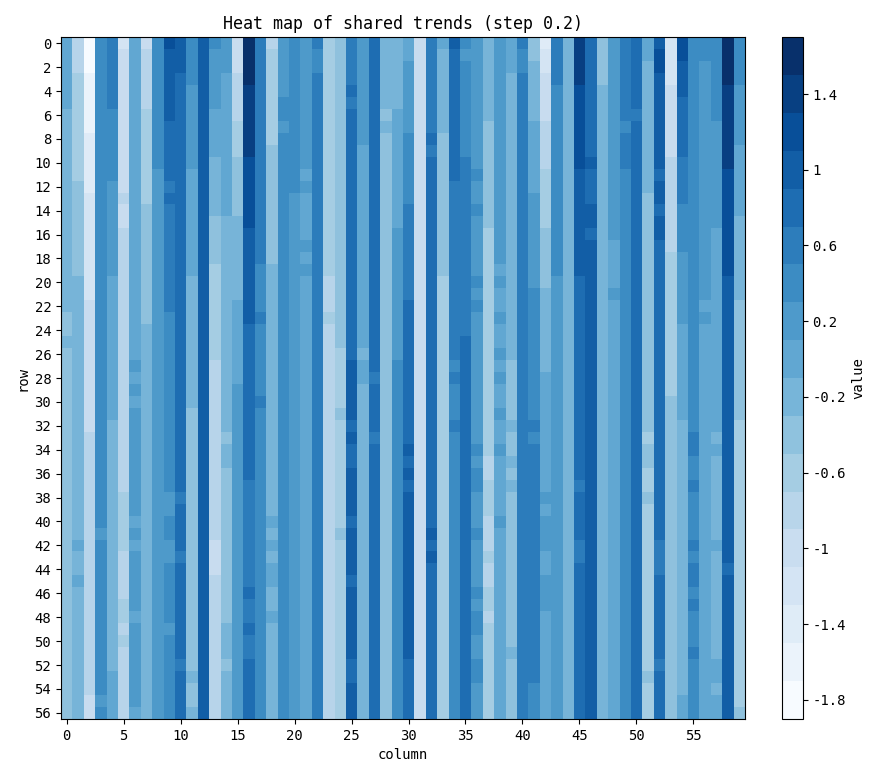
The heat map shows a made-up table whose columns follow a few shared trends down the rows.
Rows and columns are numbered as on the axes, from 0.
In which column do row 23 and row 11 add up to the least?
2
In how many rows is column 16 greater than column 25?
24
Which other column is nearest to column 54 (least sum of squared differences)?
4
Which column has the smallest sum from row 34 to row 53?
31
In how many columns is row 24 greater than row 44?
16
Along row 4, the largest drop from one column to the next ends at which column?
53
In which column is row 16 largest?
58
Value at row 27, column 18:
-0.2
